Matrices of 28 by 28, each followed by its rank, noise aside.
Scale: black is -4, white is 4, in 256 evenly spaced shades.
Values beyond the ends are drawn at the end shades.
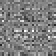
four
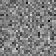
eight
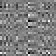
three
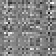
four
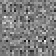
six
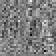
six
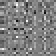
three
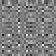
two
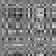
two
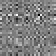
three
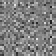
four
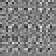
three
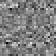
four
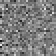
eight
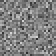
eight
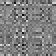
three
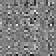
four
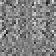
six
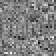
eight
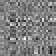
three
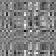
two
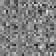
six
